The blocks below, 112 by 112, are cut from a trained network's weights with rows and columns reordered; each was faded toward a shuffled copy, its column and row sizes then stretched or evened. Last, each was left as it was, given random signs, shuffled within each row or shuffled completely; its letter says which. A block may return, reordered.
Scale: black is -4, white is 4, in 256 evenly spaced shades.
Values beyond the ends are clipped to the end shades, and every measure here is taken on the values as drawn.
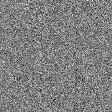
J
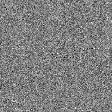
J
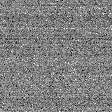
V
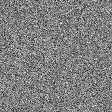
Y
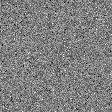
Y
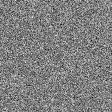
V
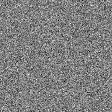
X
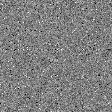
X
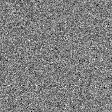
X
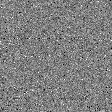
V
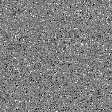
J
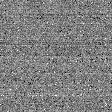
V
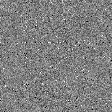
J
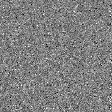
J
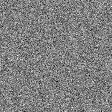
V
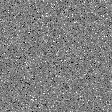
Y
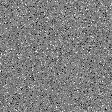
Y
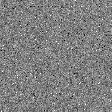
J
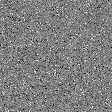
Y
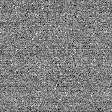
J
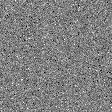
Y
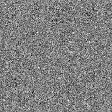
J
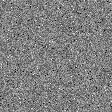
Y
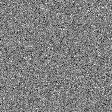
V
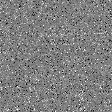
X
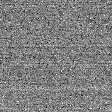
V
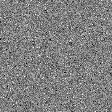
X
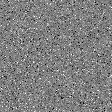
Y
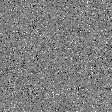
X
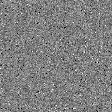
J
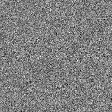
X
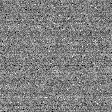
J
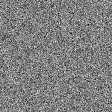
V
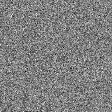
X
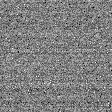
V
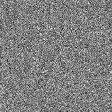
J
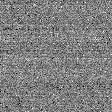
J
